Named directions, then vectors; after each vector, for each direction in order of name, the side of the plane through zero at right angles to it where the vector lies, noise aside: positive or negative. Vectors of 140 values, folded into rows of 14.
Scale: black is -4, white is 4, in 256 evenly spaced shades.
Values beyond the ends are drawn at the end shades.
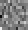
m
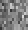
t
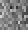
negative, negative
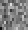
negative, positive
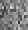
positive, positive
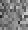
positive, positive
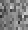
positive, positive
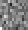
positive, negative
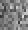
positive, positive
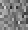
negative, negative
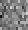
positive, positive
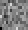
negative, positive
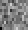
negative, positive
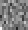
positive, negative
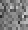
positive, positive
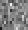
negative, positive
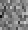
positive, positive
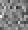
negative, negative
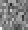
positive, negative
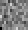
negative, positive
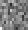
positive, negative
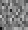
negative, positive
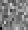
negative, positive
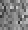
positive, positive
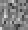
positive, negative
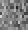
negative, negative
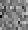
positive, positive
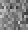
negative, negative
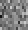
positive, positive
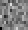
negative, positive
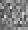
positive, positive
